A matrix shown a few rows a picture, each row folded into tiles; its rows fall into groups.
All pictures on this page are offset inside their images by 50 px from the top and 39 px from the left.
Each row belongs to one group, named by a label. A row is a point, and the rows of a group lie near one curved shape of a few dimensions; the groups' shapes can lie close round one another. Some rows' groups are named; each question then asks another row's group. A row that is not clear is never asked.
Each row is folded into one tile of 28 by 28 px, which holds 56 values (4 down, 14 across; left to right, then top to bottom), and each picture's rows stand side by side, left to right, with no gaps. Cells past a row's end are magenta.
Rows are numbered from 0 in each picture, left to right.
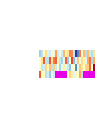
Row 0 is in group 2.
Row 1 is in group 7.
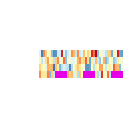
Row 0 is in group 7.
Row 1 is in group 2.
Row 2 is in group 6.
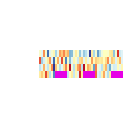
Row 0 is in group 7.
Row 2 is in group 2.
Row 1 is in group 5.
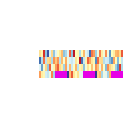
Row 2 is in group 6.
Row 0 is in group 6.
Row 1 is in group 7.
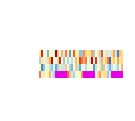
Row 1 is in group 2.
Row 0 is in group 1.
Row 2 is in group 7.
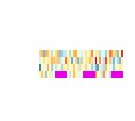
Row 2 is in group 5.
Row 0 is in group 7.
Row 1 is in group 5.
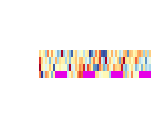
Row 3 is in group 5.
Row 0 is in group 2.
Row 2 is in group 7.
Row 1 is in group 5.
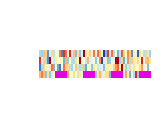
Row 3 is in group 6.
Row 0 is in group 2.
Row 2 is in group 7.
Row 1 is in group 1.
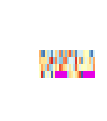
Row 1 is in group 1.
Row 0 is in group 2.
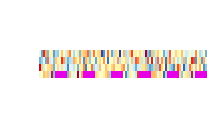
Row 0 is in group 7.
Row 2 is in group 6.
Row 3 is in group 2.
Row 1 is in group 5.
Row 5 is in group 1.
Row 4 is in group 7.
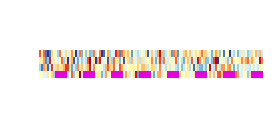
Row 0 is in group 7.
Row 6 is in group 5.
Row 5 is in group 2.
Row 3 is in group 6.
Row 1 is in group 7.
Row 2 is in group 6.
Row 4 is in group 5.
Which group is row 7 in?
2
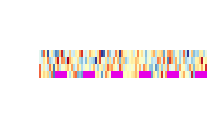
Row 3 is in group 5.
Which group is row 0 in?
7
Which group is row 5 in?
7
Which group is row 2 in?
6
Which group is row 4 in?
5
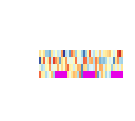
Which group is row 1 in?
7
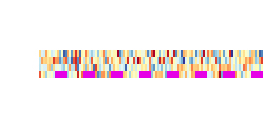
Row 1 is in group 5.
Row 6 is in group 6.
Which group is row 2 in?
2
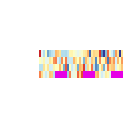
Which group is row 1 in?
5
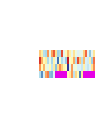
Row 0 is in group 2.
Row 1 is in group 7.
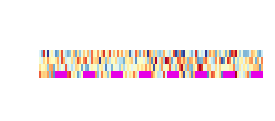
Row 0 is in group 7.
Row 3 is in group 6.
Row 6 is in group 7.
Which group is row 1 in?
2
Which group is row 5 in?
2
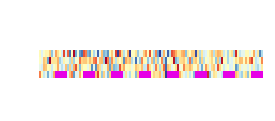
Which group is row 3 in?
6
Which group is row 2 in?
2
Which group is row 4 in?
7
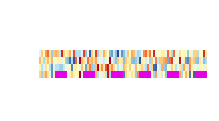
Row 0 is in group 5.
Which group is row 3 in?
6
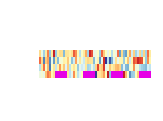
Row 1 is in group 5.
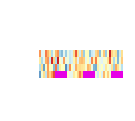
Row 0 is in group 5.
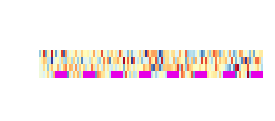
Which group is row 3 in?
2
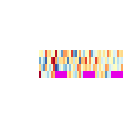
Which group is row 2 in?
2
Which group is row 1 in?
6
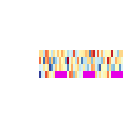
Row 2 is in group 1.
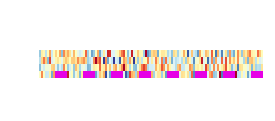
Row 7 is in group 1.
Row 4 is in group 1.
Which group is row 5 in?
7
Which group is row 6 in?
6
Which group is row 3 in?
2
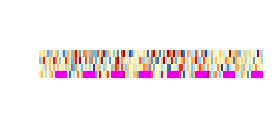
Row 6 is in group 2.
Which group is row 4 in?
1
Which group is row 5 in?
2
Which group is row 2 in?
7
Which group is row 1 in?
5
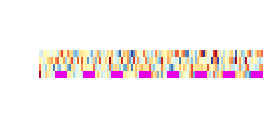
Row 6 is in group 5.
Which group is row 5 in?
6
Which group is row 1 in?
7
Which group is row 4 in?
2
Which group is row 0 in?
2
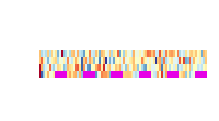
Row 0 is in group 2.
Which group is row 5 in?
2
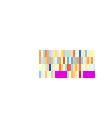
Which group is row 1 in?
7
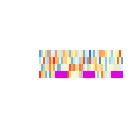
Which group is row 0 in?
2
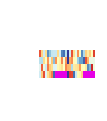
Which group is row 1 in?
6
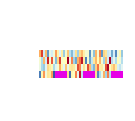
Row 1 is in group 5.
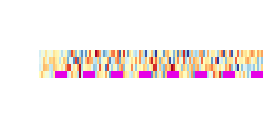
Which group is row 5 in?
7
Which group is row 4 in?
2
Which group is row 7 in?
5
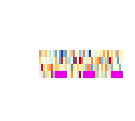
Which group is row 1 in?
1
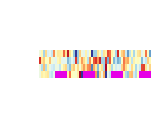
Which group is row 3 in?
2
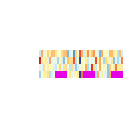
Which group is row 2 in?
2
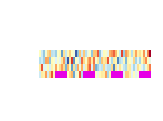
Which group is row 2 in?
5
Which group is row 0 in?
5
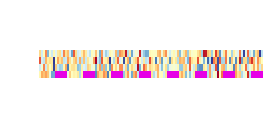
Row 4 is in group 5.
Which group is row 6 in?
5
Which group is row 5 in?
2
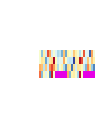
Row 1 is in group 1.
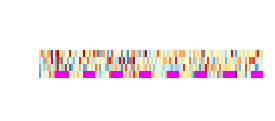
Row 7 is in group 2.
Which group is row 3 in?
5
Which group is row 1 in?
1
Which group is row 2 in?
2
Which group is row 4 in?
2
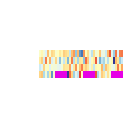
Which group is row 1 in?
6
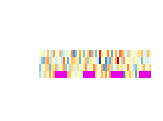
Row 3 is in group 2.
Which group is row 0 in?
5
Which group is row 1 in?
6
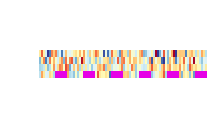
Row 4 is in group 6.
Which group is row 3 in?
7
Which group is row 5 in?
1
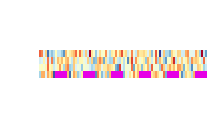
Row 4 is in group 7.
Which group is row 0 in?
1
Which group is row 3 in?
5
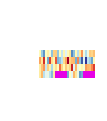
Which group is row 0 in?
2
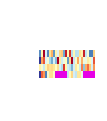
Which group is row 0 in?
6
